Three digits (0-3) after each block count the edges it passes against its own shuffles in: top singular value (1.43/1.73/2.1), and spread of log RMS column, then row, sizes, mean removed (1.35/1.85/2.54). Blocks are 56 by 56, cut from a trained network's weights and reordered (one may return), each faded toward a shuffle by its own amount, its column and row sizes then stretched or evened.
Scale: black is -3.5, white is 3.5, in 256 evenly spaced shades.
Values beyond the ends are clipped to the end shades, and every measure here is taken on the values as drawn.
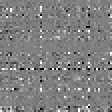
2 2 3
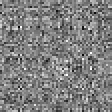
3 1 1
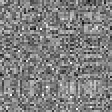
3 1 0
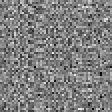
3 1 0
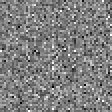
1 1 0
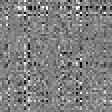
3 3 2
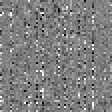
0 3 1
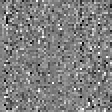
1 3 1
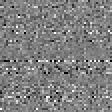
1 0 3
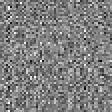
3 2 1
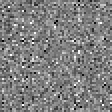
1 1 0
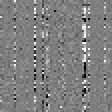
3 3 0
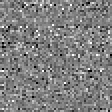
1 0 2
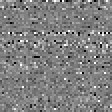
1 0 3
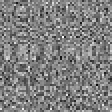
3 0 0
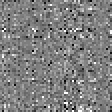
2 3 2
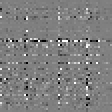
2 2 3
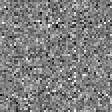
2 1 1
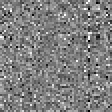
2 2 1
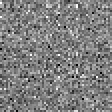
1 1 0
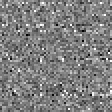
1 0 2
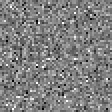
0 1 0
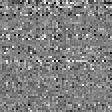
1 0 3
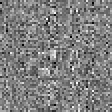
2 2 0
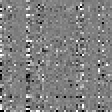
2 3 2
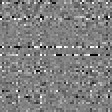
2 1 3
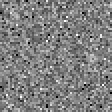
0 0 0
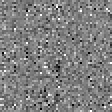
0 2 1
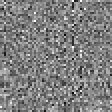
2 2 0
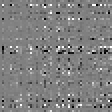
1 3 3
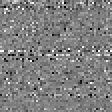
0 0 3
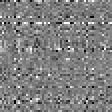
3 2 3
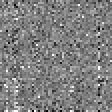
1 2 1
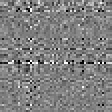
3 1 3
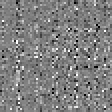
1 3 1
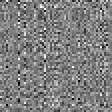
3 3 0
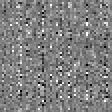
1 3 2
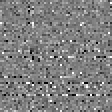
1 0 3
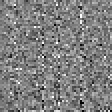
2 2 0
